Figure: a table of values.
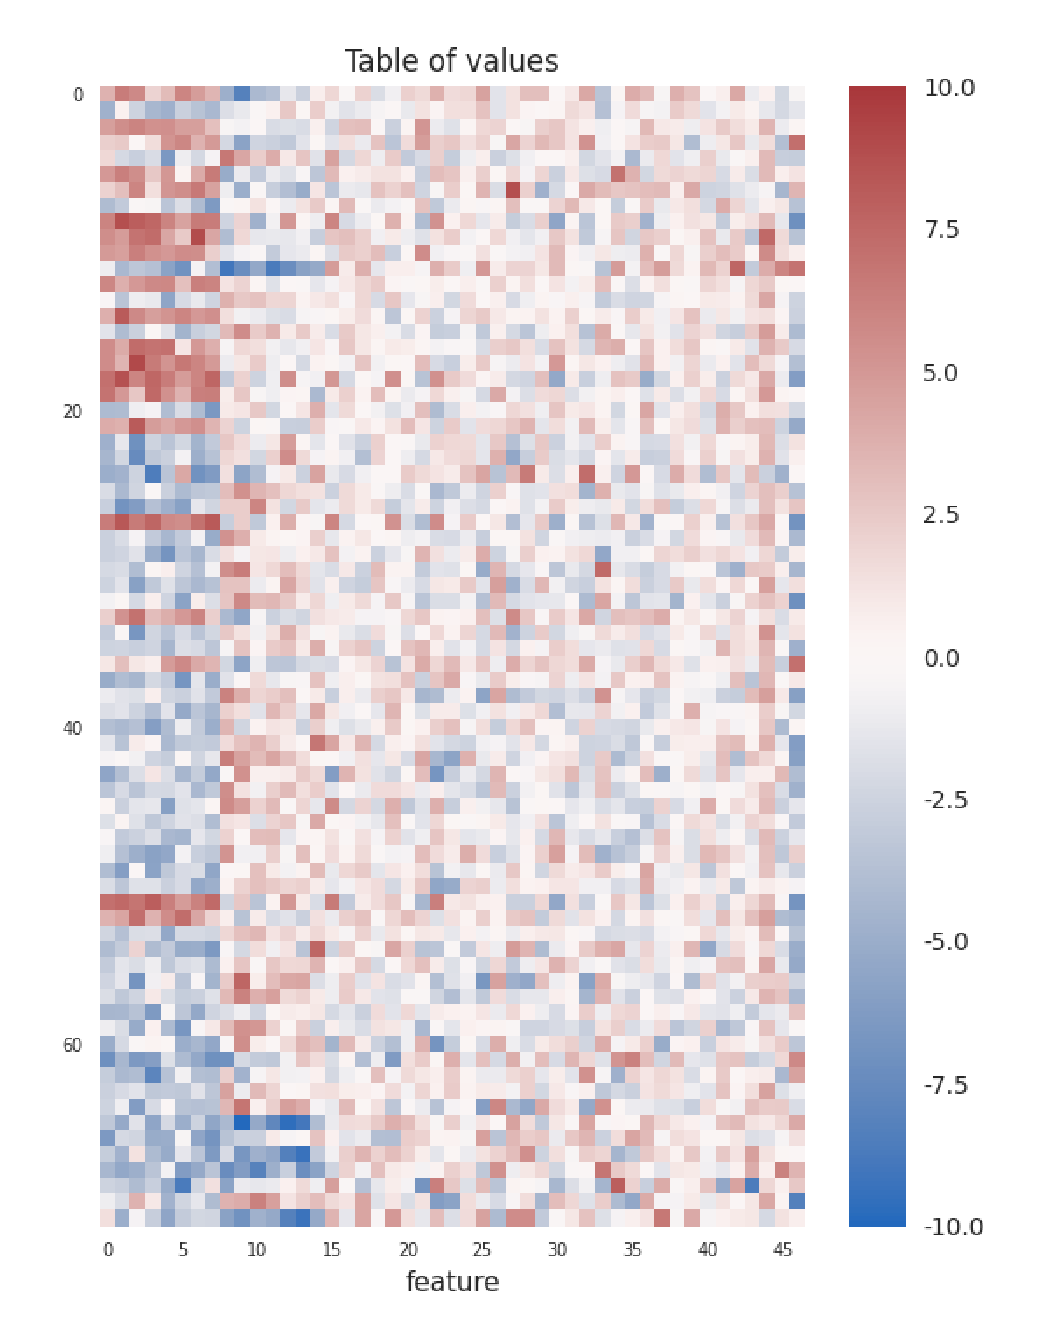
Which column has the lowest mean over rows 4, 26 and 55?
4
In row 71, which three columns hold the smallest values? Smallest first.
13, 12, 9
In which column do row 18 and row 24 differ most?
3
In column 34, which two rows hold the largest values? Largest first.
69, 5
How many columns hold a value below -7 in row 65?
4
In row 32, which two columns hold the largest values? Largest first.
9, 33
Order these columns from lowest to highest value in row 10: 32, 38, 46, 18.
32, 46, 38, 18
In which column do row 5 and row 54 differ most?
7
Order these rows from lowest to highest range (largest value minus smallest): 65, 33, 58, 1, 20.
1, 58, 20, 33, 65
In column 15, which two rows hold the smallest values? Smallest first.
43, 60
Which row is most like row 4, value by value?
45
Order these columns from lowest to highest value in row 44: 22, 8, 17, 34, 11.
34, 17, 22, 11, 8
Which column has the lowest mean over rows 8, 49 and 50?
46
